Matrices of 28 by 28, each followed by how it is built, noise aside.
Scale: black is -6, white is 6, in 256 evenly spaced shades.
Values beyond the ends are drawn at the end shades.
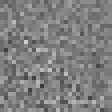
lower triangular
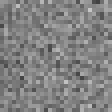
blocks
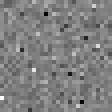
sparse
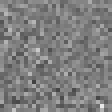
lower triangular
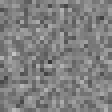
repeating rows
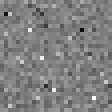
sparse
